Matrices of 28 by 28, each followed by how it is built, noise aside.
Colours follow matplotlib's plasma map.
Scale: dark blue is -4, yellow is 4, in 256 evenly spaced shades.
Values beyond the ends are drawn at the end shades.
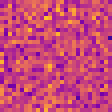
blocks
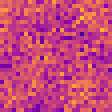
smooth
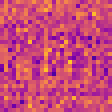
blocks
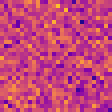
Toeplitz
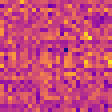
blocks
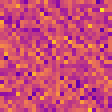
Toeplitz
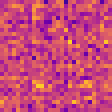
blocks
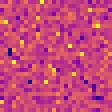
sparse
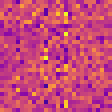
uneven columns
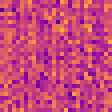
blocks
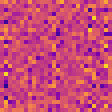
uneven columns
